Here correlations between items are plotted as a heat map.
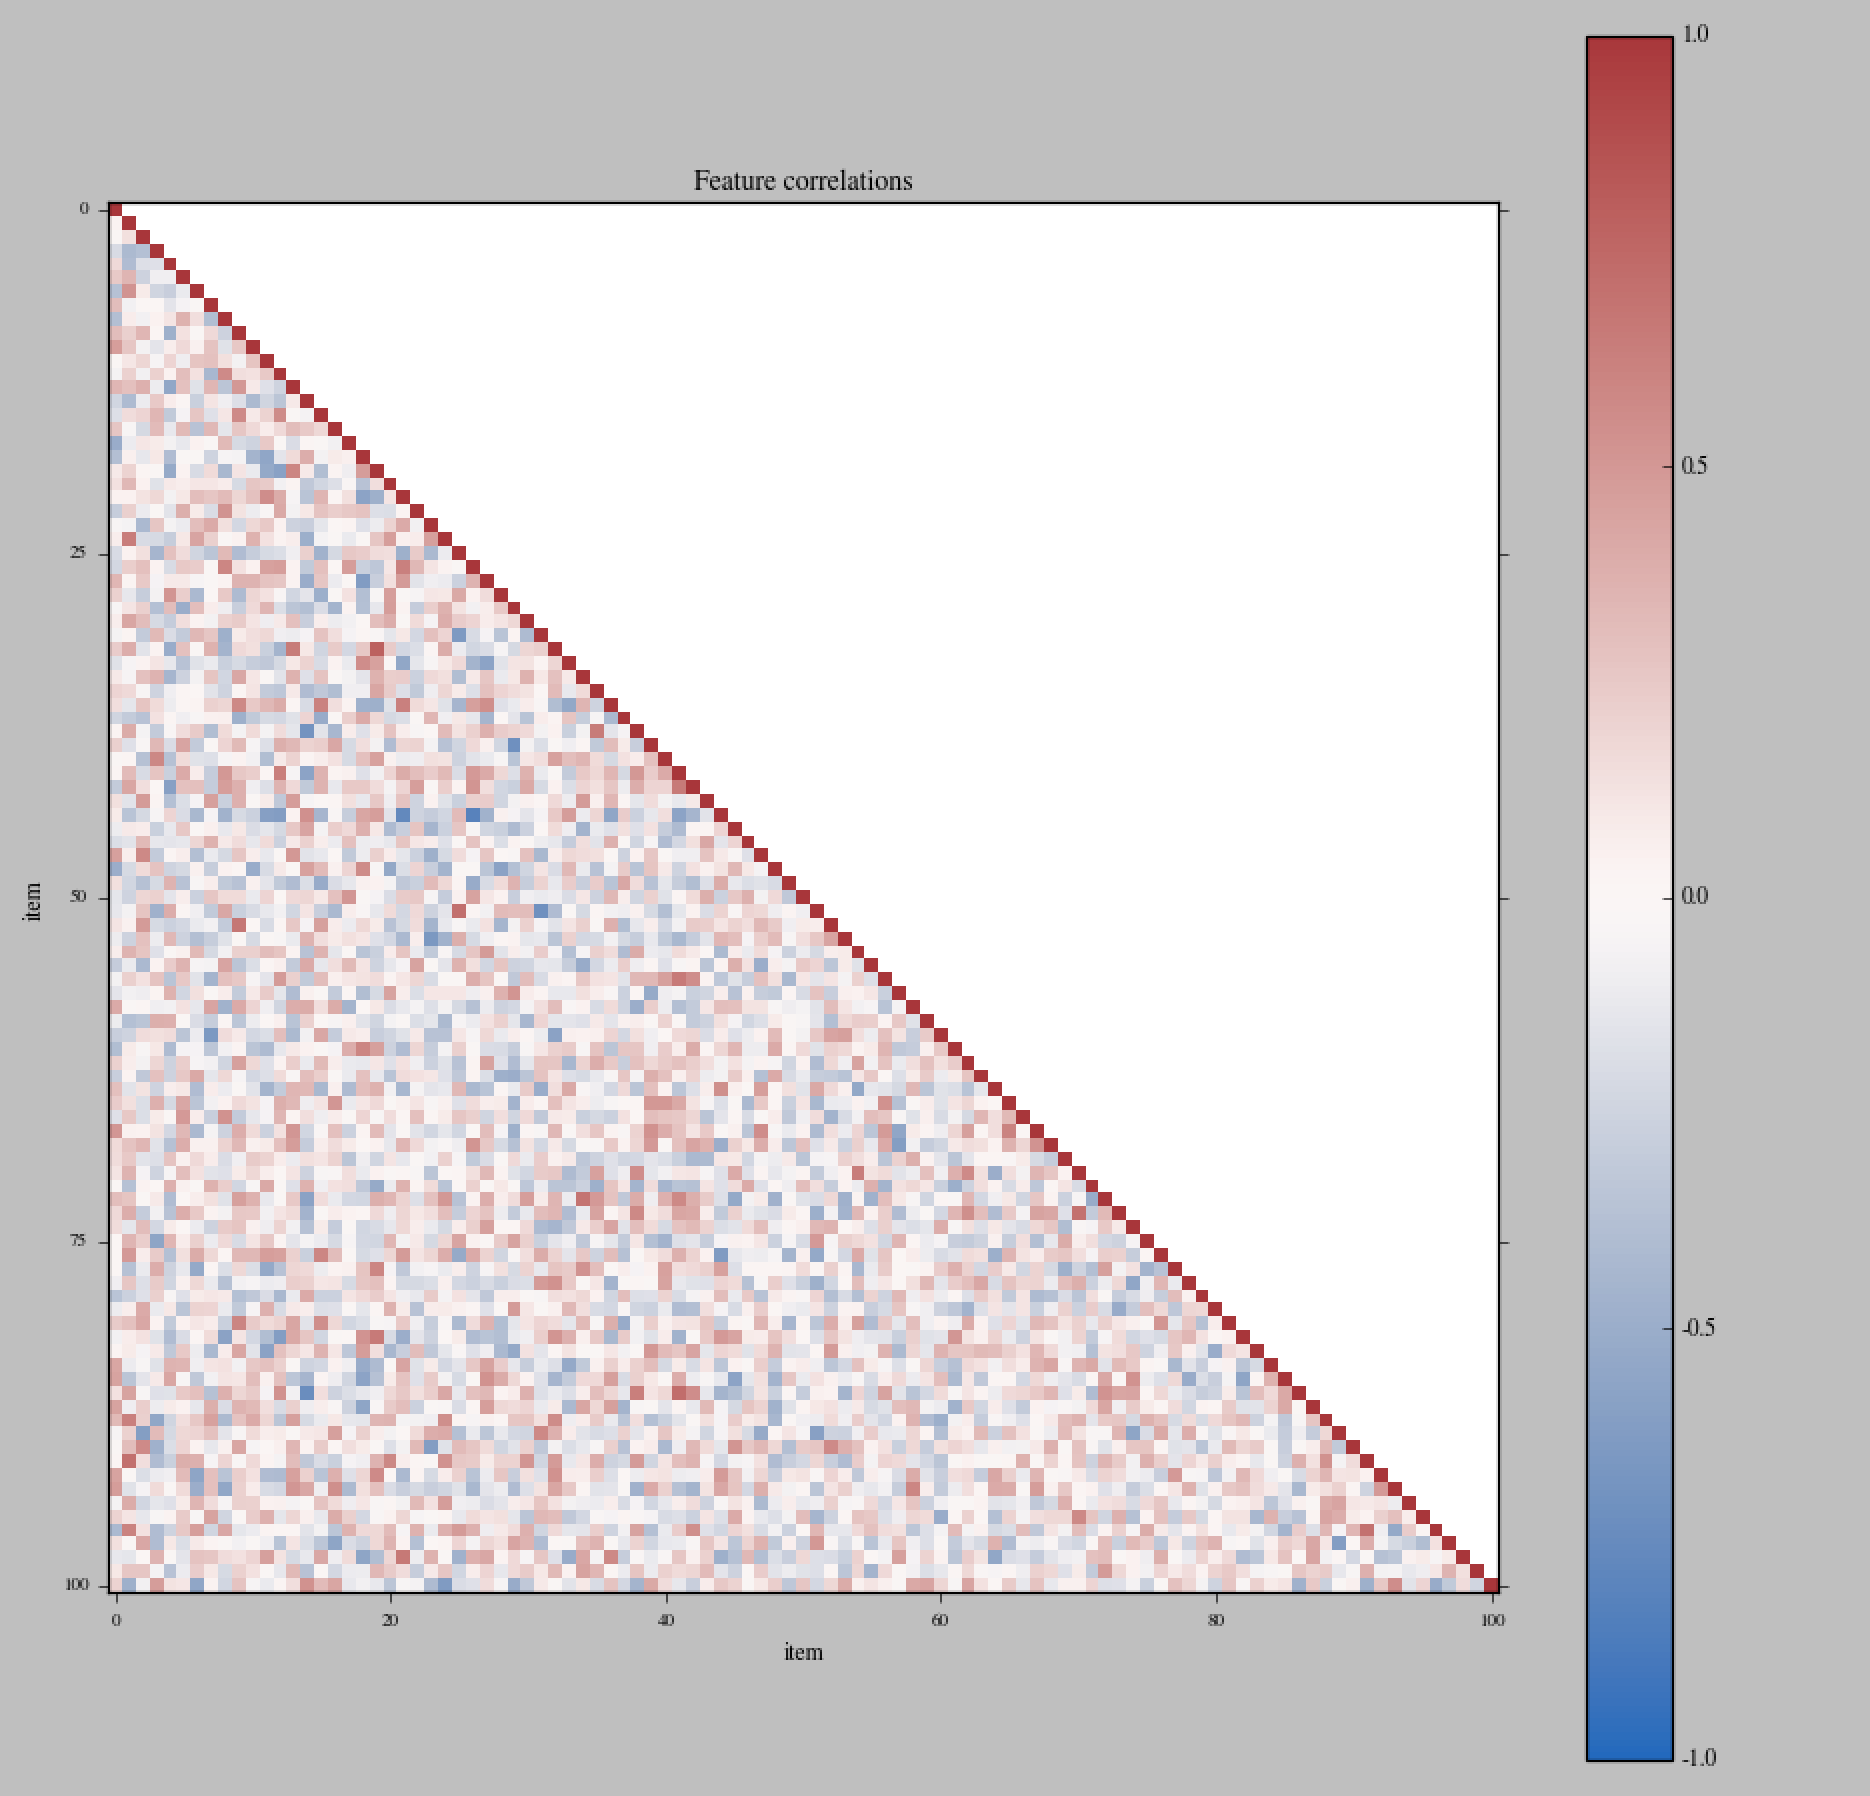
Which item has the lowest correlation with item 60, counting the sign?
7
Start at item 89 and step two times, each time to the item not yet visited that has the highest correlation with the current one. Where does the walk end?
78
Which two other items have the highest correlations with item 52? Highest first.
9, 90
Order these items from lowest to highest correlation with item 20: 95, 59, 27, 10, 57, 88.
59, 95, 27, 10, 88, 57
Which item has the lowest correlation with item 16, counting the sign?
97
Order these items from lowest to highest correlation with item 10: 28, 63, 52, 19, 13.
63, 19, 52, 13, 28
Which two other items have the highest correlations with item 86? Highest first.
41, 38
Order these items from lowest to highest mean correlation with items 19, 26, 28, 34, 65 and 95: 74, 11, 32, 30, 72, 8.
74, 8, 11, 30, 72, 32
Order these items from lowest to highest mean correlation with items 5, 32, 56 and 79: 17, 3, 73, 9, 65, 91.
17, 9, 3, 73, 65, 91
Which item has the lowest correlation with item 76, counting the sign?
44
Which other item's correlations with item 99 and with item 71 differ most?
72
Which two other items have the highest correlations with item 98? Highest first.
21, 36
